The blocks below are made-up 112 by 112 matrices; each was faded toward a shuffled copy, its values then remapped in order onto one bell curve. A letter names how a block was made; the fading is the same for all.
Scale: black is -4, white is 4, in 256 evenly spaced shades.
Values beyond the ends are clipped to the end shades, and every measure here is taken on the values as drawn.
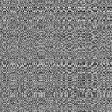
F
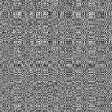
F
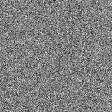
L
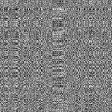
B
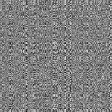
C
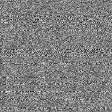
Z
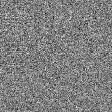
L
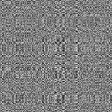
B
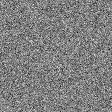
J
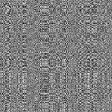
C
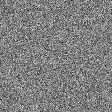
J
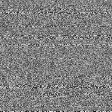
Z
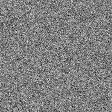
J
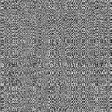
C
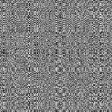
C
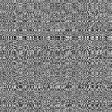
F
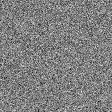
J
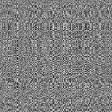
C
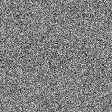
L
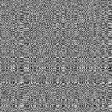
F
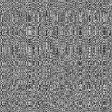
C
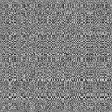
F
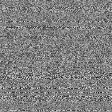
Z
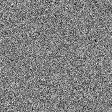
J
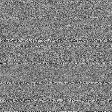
Z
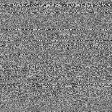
Z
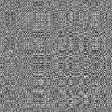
B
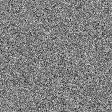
J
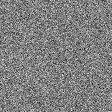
J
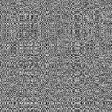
B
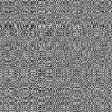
F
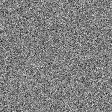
J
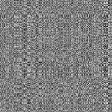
B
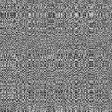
B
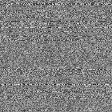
Z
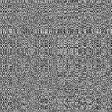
B
